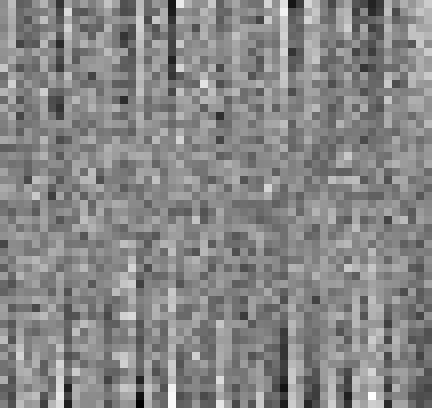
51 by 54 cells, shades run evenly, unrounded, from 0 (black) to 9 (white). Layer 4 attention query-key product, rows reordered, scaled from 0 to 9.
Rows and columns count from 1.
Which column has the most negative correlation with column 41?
23
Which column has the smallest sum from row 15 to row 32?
8
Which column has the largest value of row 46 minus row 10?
22
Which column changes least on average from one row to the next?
41
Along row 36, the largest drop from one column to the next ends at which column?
18
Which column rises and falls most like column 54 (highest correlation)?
36
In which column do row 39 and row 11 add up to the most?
26
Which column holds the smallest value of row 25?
7
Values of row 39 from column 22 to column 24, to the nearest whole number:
7 4 4
